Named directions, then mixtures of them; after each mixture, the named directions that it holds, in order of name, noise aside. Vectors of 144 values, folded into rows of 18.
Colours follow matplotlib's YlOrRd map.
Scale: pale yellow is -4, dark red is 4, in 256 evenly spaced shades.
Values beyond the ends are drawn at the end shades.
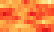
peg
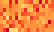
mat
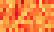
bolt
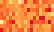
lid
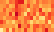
bolt, lid.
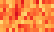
bolt.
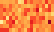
lid, mat.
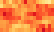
peg.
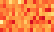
lid.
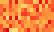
mat.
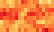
bolt, peg.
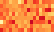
lid.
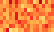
lid, mat.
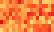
lid, peg.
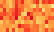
bolt.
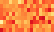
lid.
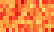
bolt.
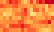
mat, peg.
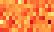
lid, mat.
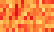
bolt.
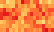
bolt, peg.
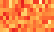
bolt, mat.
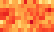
lid, peg.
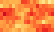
peg.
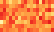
bolt, lid.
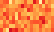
lid, mat.
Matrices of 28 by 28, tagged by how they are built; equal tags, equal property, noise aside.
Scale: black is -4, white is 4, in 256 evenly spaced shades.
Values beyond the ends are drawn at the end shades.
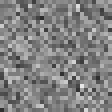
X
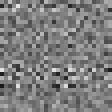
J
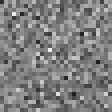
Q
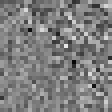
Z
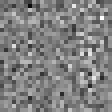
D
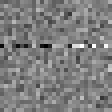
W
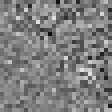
Z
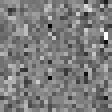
D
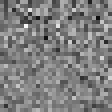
Z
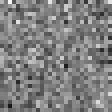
J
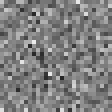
Q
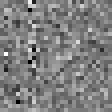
D
